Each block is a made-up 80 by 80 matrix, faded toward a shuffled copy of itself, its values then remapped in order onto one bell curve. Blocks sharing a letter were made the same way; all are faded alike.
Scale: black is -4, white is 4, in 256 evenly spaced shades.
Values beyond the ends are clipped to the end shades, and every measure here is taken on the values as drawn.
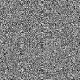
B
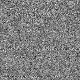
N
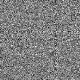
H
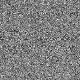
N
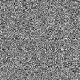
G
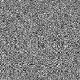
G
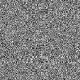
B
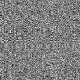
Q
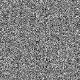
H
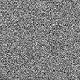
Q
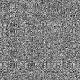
Q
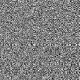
B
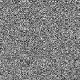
Q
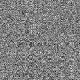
Q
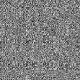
B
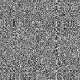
B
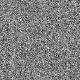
H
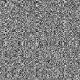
B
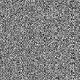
B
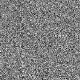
H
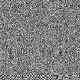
G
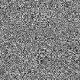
G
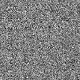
H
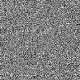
B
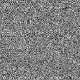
G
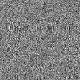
B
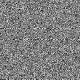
N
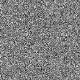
H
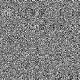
B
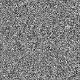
H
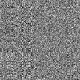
B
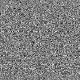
N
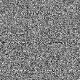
N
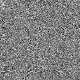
H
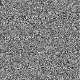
N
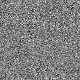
N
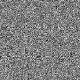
G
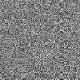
G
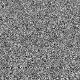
N
